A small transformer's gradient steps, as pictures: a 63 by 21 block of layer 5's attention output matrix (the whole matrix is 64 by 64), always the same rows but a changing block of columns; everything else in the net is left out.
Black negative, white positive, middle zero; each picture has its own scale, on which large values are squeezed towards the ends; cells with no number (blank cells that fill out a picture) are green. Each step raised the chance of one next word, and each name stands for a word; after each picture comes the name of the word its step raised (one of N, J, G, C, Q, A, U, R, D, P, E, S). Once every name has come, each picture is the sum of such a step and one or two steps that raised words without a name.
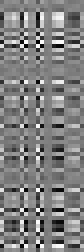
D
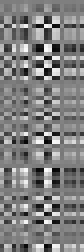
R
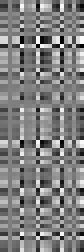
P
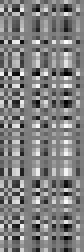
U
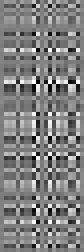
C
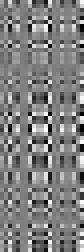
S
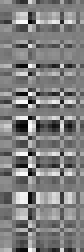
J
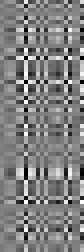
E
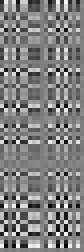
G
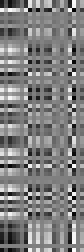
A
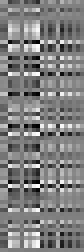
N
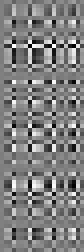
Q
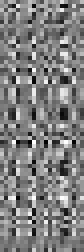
P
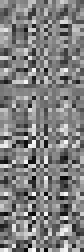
G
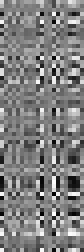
Q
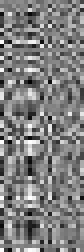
S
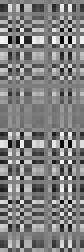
P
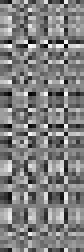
N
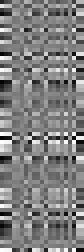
E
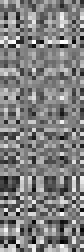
D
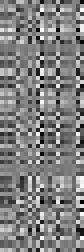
U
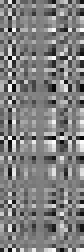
E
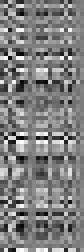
E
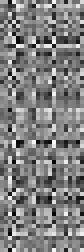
P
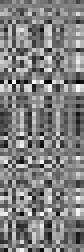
C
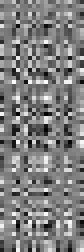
S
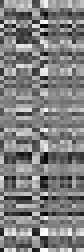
R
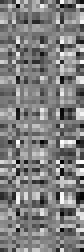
P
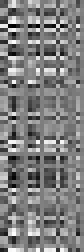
R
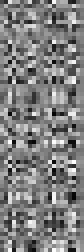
S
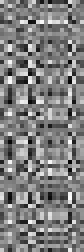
J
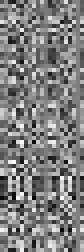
G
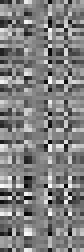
Q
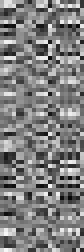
N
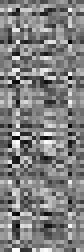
U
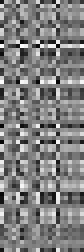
Q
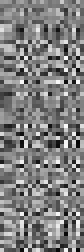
N
